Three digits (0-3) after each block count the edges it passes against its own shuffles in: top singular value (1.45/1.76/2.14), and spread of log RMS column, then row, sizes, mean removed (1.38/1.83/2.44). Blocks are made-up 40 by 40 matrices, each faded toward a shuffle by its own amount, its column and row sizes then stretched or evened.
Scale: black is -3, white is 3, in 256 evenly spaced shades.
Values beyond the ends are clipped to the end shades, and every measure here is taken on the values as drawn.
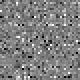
0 1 2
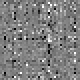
0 3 1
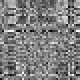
3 1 3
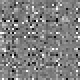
2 2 2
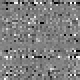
2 1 3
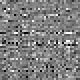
2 0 3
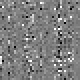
0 3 1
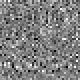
2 0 1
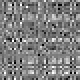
3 2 2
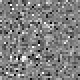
1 1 0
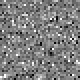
0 0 1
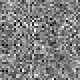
2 1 1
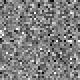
0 0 1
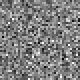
1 0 0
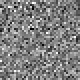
0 0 1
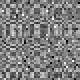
3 0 0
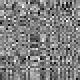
3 0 1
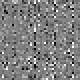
2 3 1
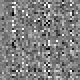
2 3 1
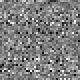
1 0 2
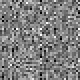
2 2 1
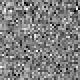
1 0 1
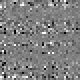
0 2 3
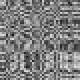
3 2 2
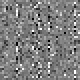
1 3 0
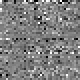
1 1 3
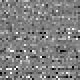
1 0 3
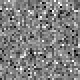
1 0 0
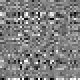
3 2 3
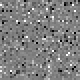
0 1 1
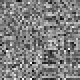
2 0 1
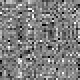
2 2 0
